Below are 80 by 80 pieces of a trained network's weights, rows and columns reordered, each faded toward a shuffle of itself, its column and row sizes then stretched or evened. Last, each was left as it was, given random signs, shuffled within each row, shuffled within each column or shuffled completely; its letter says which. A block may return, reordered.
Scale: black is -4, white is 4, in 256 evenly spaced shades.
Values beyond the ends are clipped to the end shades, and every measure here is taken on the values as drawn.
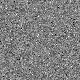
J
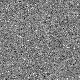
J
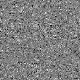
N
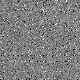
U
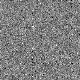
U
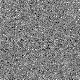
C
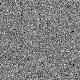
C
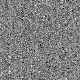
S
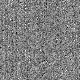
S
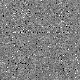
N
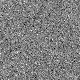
J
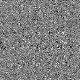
U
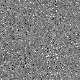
S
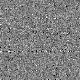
U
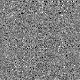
N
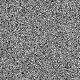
S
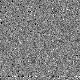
U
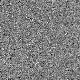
S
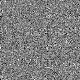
U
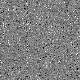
S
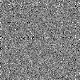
U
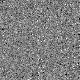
S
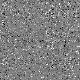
U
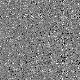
U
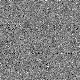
C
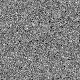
J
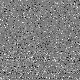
C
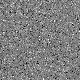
J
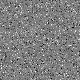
J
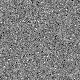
J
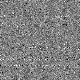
U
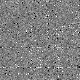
U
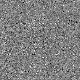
U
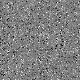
S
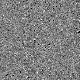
S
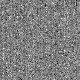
S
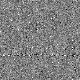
U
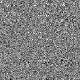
N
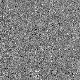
U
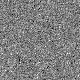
J
